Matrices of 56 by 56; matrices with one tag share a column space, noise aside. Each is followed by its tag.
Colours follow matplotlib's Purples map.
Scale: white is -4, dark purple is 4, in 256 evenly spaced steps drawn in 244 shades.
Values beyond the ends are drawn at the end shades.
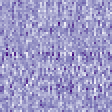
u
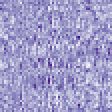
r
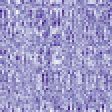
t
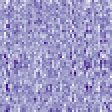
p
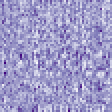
p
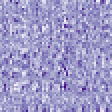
p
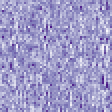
r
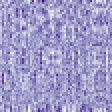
t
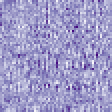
p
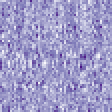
p
